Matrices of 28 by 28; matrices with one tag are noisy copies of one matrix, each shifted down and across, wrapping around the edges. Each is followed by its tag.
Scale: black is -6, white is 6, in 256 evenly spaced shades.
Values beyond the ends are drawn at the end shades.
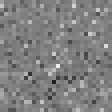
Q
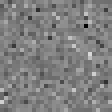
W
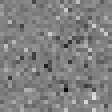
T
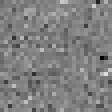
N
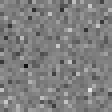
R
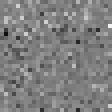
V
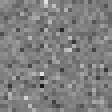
W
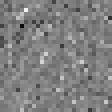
Q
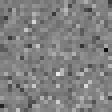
R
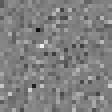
N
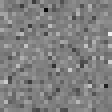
R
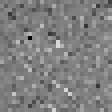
T
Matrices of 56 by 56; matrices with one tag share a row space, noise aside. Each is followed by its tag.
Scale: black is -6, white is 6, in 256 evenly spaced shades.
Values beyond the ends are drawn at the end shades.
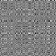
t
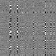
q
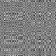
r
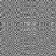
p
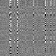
q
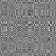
t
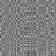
p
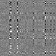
q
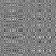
r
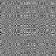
p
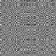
p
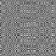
p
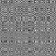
t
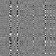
q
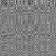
t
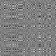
r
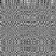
p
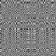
p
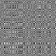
r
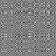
t
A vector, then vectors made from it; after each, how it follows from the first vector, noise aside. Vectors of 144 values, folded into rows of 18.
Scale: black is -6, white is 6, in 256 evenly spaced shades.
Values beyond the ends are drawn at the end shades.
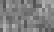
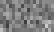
wrapped around.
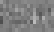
wrapped around, partly zeroed.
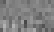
partly zeroed.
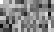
reversed, negated, scaled up.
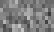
wrapped around.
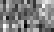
scaled up.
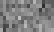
negated.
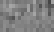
reversed, negated, partly zeroed.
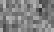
negated.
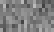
negated.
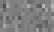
partly zeroed.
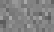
wrapped around, negated, partly zeroed.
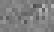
partly zeroed.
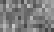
copied.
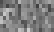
wrapped around.
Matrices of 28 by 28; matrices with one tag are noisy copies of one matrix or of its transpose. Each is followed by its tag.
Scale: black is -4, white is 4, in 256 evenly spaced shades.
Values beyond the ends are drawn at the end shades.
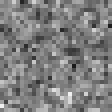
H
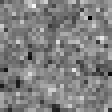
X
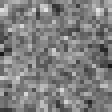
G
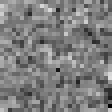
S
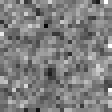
H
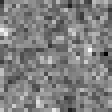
X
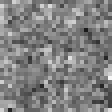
S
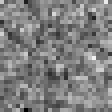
H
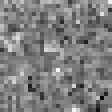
S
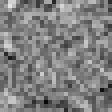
G
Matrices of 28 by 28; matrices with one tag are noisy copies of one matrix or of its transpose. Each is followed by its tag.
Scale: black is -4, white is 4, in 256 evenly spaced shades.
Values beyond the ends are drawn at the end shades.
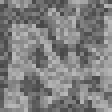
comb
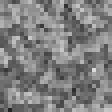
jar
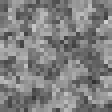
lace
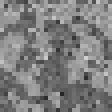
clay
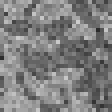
clay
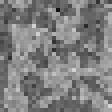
comb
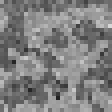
comb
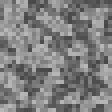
jar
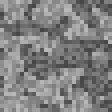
clay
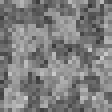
comb
